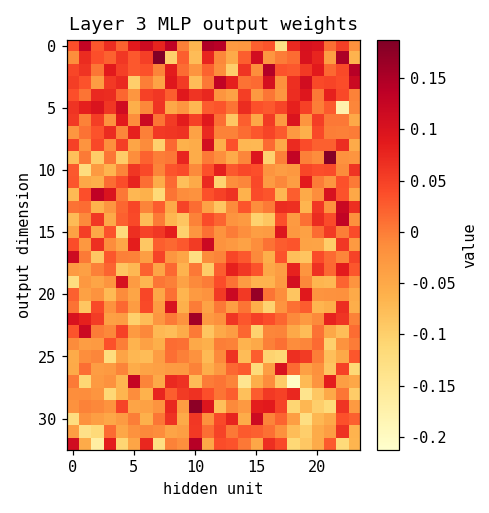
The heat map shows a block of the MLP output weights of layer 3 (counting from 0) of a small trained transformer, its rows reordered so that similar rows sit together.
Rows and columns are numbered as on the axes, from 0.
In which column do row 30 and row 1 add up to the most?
15
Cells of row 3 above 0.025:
15
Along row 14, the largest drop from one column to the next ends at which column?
23
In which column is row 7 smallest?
19
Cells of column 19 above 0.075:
6
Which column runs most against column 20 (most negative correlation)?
10
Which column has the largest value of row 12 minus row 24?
21
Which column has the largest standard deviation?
18
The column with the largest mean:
22
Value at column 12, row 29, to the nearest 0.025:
-0.075
